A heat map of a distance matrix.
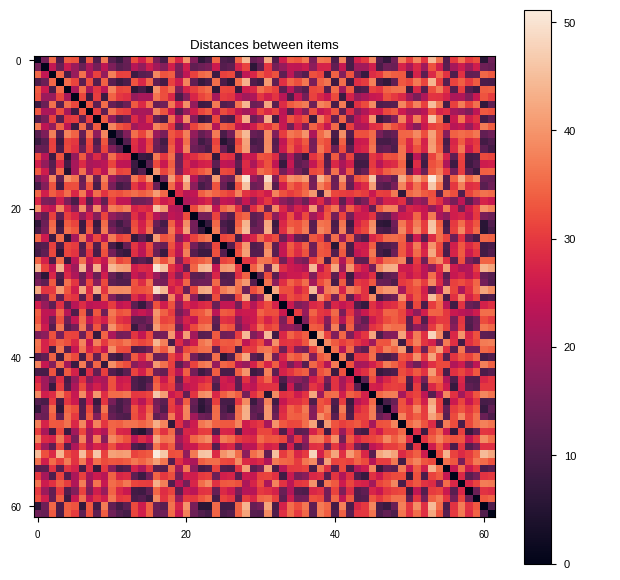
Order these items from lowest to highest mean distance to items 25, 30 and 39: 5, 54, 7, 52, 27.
52, 27, 5, 7, 54
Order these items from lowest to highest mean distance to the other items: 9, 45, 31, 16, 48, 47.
47, 48, 9, 16, 45, 31
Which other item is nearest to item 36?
13
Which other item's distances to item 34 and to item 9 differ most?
41
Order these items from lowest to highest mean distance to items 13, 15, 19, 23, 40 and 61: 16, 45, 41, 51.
16, 41, 51, 45
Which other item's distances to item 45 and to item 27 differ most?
31
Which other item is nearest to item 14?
50
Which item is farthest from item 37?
53
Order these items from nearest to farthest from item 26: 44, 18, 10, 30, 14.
30, 10, 14, 44, 18
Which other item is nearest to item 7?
5
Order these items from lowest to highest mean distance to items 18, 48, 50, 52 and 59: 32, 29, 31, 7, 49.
29, 7, 32, 49, 31
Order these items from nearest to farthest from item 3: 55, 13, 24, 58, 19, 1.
55, 1, 19, 58, 13, 24
